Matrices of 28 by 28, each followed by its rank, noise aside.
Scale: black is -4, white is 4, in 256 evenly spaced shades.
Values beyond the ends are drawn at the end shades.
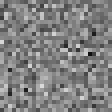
six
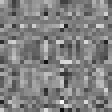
three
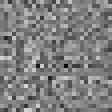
six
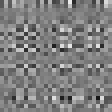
two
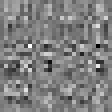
four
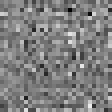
six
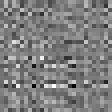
three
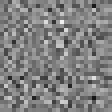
six
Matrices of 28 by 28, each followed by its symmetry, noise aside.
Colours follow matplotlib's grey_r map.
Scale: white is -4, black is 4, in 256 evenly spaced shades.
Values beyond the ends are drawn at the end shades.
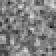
antisymmetric.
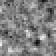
antisymmetric.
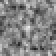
same after a half turn.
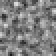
antisymmetric.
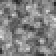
same after a half turn.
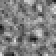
antisymmetric.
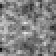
mirrored top to bottom.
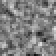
antisymmetric.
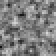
antisymmetric.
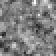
antisymmetric.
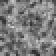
symmetric across the other diagonal.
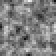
symmetric across the other diagonal.
